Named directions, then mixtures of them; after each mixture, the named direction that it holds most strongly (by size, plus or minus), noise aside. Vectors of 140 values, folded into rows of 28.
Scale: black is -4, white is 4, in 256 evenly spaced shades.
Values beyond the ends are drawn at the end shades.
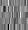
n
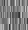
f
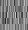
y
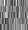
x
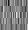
y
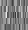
y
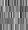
n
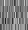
y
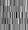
y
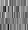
n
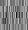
y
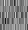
y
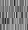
y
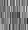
f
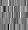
n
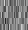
x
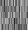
x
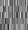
n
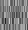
f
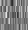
x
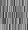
y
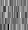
n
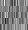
x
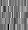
n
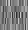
y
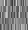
x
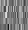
y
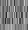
y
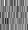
x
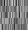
x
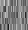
x
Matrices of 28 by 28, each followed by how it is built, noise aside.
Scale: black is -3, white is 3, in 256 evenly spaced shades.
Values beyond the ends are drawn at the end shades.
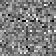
uneven rows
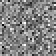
repeating rows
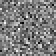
repeating rows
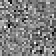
block diagonal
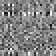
low rank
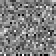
uneven rows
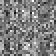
blocks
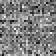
blocks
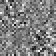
block diagonal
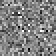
low rank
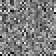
low rank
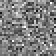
blocks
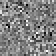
block diagonal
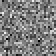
noise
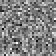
blocks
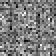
blocks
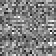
blocks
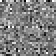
uneven rows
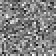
noise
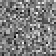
noise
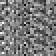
repeating rows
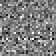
uneven rows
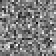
blocks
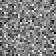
repeating rows
